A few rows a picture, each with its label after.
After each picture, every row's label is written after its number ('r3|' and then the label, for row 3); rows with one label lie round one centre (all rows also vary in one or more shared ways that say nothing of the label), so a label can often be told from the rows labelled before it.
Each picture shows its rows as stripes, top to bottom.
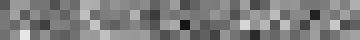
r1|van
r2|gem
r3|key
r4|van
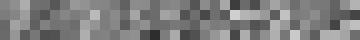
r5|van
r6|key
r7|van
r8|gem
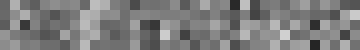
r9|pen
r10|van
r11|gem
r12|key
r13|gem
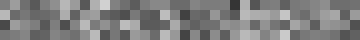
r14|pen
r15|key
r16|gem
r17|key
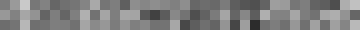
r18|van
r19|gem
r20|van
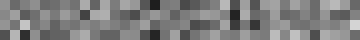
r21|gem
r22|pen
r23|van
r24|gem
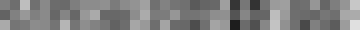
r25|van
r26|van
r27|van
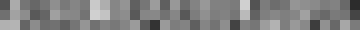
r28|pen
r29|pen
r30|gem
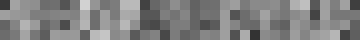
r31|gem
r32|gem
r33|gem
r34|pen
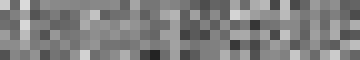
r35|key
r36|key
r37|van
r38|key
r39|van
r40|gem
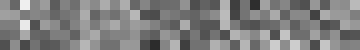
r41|van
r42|gem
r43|van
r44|key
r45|gem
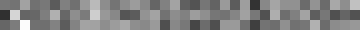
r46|van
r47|pen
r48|van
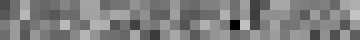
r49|van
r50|van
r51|pen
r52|gem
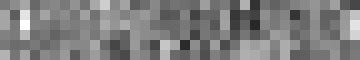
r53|pen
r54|van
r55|van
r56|van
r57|key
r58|key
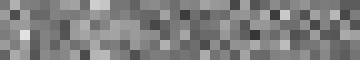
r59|pen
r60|key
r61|gem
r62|van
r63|key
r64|pen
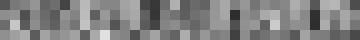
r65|gem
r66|gem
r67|gem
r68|pen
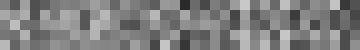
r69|key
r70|pen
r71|pen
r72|key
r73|key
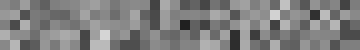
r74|key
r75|gem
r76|key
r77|pen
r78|pen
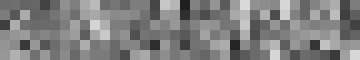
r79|key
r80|key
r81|pen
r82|pen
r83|gem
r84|van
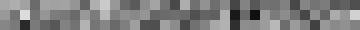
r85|pen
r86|van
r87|gem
